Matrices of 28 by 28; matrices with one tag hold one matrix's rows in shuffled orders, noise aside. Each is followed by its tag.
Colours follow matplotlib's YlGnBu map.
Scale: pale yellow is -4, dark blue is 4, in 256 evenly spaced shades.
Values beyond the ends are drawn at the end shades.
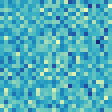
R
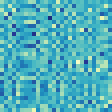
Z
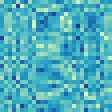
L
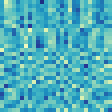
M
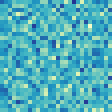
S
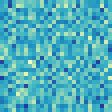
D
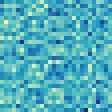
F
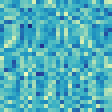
M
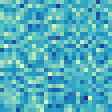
F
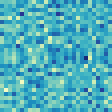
F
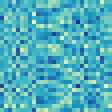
L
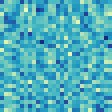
M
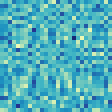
S
